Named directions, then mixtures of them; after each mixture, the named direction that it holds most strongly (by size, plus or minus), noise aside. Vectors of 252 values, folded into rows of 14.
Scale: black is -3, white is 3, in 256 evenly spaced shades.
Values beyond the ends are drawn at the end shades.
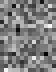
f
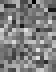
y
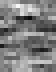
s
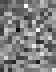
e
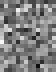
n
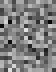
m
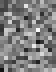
e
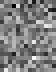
f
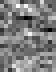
s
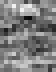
s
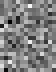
m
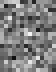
y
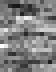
s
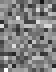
f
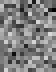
y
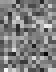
f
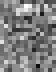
n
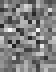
n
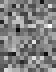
f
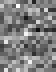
s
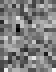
f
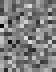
m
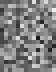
e
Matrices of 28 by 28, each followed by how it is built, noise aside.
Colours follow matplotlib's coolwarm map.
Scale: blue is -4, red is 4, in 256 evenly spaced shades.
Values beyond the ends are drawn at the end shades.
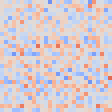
repeating columns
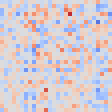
low rank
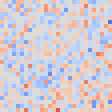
Hankel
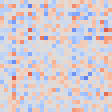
low rank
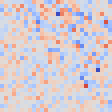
upper triangular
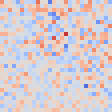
upper triangular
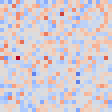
repeating columns
